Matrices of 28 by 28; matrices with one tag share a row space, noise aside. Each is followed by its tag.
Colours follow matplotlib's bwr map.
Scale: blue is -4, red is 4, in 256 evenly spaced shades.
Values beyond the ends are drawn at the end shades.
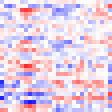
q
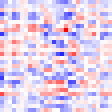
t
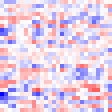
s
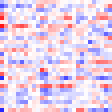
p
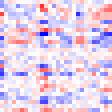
p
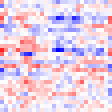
q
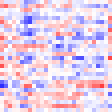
q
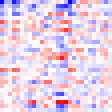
t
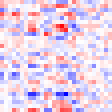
t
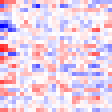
s
